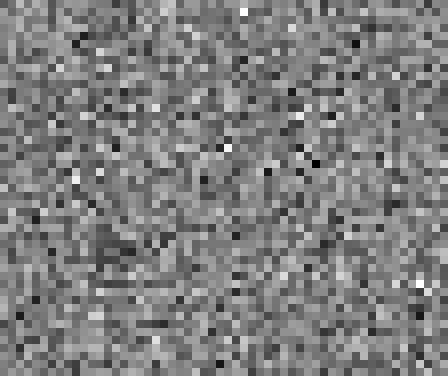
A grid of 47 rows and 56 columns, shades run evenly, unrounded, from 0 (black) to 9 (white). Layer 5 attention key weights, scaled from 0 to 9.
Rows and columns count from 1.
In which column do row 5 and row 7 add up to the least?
11
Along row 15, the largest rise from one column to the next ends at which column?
43
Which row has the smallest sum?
12
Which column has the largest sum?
25
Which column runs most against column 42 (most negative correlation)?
38
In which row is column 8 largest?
9
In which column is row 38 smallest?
5
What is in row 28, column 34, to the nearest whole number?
4
